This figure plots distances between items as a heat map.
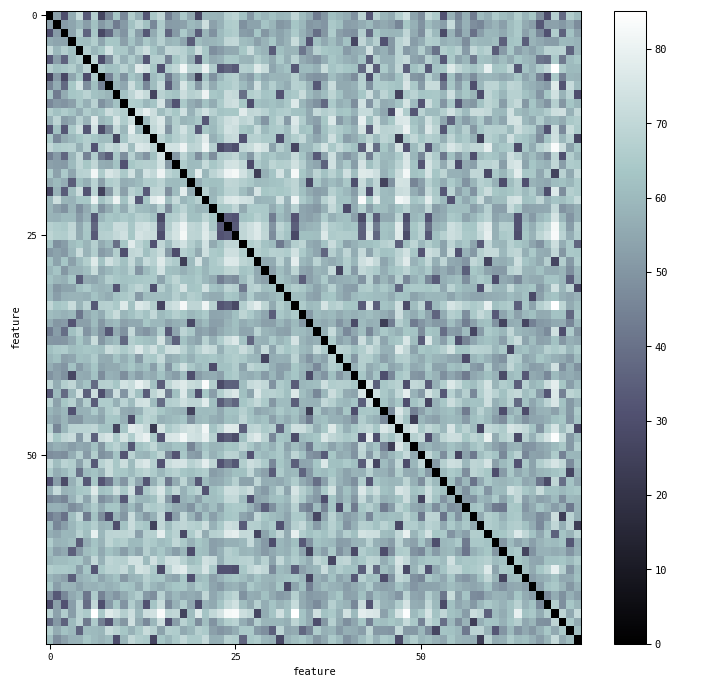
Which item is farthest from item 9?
21
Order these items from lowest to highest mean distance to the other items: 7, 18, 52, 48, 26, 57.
7, 57, 52, 26, 48, 18
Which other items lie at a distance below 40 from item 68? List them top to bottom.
18, 28, 59
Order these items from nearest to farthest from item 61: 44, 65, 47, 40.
65, 40, 44, 47
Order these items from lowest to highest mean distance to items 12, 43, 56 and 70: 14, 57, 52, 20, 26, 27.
52, 20, 57, 27, 26, 14
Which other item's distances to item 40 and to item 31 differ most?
22
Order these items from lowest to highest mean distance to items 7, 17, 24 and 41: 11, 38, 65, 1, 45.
45, 1, 65, 11, 38
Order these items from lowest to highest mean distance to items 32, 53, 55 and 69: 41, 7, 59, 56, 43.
7, 43, 41, 56, 59
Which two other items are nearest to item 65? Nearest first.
32, 35
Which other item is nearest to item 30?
60
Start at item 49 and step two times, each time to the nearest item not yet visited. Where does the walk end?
11
